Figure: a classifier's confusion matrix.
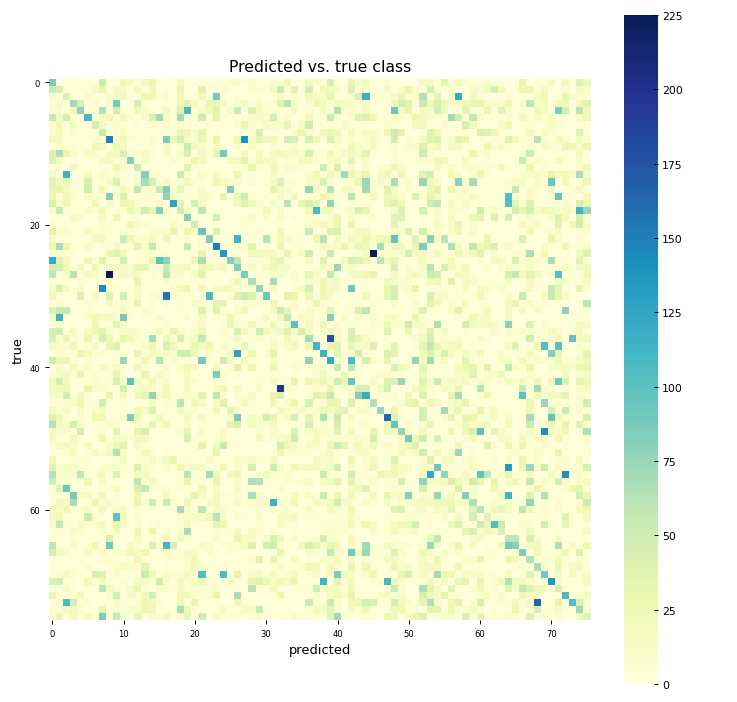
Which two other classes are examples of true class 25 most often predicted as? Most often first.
0, 15
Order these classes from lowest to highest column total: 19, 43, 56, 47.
43, 56, 47, 19
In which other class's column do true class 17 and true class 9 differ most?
64
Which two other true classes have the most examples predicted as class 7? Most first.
29, 75
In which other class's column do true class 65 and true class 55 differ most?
72
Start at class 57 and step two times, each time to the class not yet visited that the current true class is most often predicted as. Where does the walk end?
44
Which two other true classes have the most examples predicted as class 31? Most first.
59, 28
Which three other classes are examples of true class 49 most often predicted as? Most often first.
69, 60, 75
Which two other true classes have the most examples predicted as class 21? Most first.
69, 39
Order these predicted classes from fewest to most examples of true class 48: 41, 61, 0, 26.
41, 61, 26, 0
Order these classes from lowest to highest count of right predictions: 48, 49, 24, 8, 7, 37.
7, 49, 48, 37, 24, 8
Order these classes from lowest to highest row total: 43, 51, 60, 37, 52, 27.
52, 51, 60, 43, 37, 27
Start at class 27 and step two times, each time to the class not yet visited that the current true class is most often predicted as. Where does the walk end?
16
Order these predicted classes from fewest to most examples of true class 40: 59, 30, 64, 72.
30, 72, 59, 64
